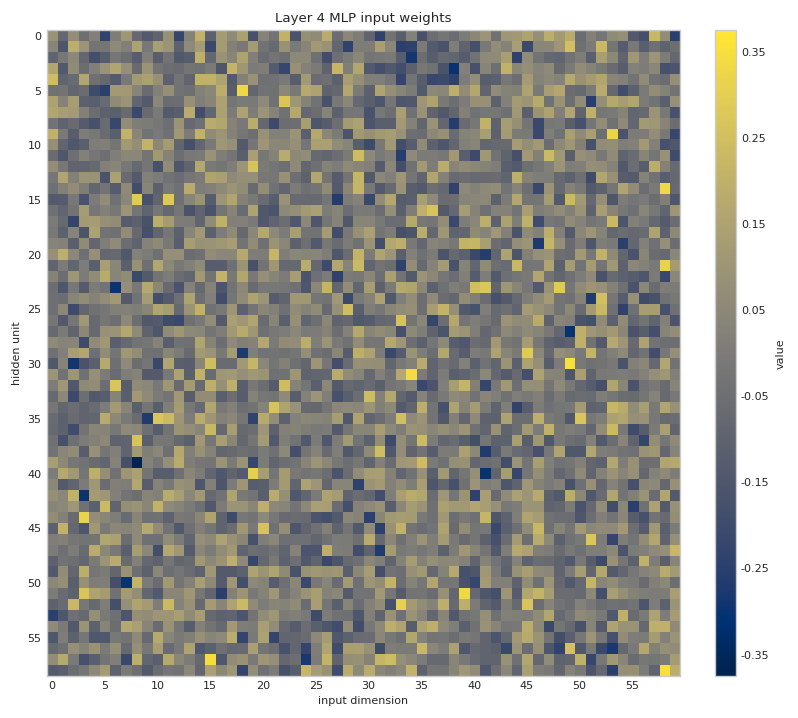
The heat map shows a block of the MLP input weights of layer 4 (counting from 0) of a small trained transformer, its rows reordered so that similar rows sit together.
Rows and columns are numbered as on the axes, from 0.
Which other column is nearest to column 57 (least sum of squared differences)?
20
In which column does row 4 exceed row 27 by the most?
49
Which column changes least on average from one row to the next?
48
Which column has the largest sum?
45
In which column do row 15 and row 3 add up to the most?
17
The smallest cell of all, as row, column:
39, 8
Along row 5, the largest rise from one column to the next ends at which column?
18
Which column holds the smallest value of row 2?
34
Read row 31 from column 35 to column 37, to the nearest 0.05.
0 -0.1 0
